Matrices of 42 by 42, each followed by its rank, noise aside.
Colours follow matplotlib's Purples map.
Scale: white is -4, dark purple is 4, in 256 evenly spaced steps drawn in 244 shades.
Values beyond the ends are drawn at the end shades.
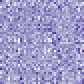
six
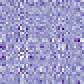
four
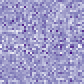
seven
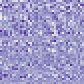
five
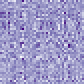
four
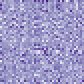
six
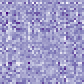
four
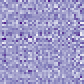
four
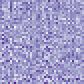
six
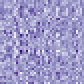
five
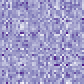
four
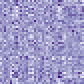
four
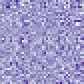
seven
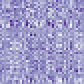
four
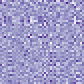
five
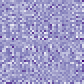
five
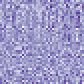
six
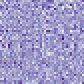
seven
